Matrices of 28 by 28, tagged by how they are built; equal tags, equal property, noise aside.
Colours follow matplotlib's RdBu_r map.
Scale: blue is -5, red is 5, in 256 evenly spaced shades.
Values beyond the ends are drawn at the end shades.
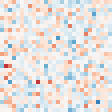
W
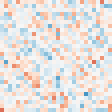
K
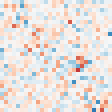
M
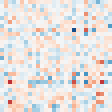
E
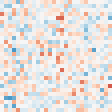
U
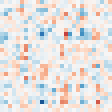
E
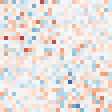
M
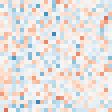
W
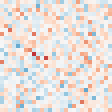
K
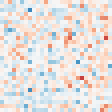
U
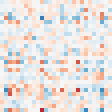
E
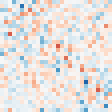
M
